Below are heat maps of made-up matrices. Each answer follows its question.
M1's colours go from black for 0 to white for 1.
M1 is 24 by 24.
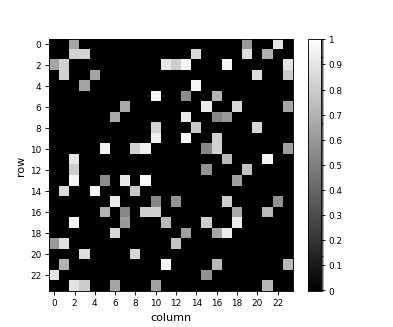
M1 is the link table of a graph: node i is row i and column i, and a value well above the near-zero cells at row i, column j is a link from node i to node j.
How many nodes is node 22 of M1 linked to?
2
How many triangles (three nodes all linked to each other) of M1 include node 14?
0
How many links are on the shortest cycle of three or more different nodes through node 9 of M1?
3
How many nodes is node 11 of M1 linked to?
3
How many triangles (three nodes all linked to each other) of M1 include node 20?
0
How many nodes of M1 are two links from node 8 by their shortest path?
8
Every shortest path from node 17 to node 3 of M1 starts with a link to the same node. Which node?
node 2
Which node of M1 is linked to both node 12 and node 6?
node 15
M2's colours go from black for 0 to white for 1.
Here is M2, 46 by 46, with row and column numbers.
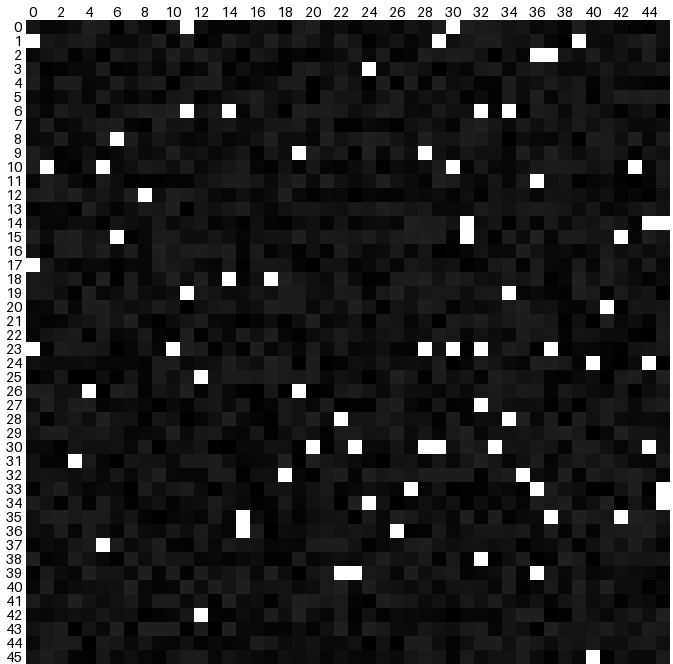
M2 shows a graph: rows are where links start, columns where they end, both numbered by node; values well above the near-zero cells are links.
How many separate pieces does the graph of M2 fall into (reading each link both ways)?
5
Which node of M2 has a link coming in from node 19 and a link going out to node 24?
node 34
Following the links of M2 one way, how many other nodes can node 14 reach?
6
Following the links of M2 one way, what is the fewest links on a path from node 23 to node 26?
4
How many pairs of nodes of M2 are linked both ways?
1
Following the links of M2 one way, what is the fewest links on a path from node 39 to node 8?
5
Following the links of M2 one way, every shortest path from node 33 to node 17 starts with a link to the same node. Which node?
node 27
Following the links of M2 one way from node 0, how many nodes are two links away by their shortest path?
7
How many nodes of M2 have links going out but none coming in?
4
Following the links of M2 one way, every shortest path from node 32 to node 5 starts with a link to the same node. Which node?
node 35
